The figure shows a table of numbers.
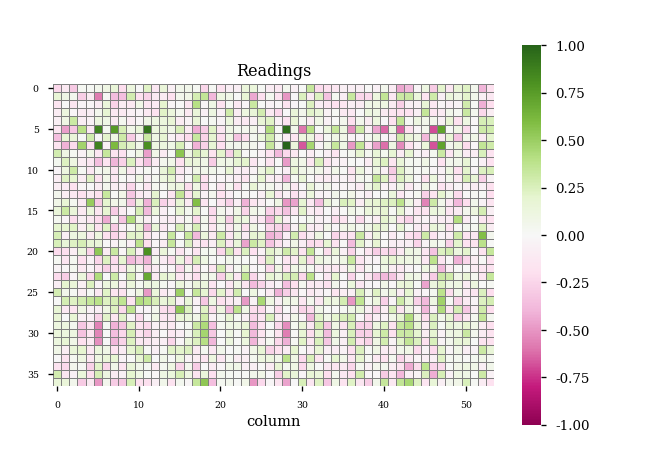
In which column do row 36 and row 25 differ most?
24
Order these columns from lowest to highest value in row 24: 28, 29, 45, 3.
45, 28, 29, 3
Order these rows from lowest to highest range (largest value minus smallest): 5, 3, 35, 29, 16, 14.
3, 35, 16, 29, 14, 5
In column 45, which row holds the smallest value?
14
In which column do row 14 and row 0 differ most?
42
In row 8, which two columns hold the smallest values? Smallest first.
11, 27
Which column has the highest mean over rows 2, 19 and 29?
17
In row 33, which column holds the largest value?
28
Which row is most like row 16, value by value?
22
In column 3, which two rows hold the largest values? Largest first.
7, 5
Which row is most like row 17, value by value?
15
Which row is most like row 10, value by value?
4
